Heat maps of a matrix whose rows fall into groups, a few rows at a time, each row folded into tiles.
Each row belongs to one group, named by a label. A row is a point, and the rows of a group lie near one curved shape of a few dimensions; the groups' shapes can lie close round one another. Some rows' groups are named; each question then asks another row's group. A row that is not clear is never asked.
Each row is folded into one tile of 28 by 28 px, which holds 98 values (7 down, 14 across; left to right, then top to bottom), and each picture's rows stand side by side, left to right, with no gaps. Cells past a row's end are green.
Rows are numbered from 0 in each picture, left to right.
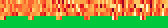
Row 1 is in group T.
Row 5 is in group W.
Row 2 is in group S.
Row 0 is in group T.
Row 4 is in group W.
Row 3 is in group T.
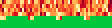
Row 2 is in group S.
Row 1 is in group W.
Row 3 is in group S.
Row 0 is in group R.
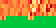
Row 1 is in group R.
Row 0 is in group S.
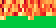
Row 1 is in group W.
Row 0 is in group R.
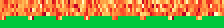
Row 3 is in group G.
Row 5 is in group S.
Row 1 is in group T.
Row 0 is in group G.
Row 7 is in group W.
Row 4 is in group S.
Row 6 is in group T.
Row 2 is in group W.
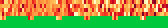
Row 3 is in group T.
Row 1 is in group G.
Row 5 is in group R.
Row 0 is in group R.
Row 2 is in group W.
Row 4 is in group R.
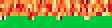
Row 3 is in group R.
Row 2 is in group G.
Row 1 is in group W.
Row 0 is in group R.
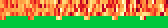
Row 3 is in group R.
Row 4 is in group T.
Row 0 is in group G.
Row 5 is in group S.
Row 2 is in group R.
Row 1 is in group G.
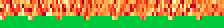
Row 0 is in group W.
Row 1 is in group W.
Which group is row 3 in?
G
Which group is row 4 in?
R
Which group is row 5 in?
T
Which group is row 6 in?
R
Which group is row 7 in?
T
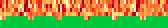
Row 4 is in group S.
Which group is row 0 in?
S
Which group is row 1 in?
W
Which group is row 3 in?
S
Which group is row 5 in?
S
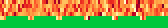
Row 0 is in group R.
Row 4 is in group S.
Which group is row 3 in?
G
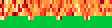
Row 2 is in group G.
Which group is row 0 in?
R
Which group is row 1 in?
W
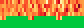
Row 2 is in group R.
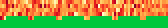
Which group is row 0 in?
G
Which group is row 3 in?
W
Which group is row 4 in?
R
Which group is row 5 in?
S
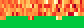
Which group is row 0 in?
T
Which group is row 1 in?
T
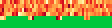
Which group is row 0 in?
W
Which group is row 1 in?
T
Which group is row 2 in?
G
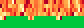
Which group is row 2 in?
G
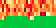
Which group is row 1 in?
W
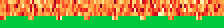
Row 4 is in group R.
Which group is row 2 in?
S
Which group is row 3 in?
T
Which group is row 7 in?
R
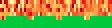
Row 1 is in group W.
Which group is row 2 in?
T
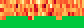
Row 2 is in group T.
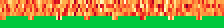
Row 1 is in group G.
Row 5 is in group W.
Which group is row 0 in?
G
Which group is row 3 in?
S
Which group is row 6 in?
R
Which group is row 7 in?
S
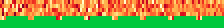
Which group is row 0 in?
R
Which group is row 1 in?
T
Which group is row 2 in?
W
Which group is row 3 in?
T
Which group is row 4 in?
S
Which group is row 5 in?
S
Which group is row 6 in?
T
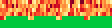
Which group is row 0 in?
G
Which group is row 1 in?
R
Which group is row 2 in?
T
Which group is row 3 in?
G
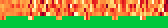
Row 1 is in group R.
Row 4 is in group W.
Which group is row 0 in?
S
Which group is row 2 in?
W
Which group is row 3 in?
W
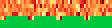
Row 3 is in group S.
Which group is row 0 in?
T
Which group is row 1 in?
G
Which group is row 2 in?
S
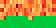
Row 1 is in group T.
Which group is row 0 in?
T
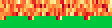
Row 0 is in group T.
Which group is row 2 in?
G
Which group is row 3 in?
W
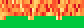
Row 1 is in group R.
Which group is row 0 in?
S
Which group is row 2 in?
R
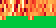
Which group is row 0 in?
T
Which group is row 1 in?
G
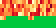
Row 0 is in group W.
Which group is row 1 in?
R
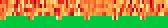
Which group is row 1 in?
G
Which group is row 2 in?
W
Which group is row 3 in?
S
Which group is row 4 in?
R
